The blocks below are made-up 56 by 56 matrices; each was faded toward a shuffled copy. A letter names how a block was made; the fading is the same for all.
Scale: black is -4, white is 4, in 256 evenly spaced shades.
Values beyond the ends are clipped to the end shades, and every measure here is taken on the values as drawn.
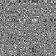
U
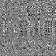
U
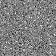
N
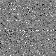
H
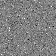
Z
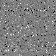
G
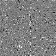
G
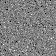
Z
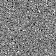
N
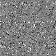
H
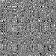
U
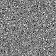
N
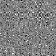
U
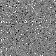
G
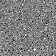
H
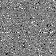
H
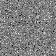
N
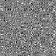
U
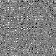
U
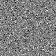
N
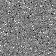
Z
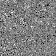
N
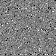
H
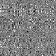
U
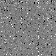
G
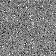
Z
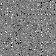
G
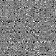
U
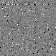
G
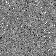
Z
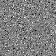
N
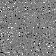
G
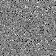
H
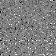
G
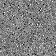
Z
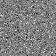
H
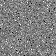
Z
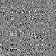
U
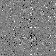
G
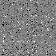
G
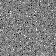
Z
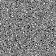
N
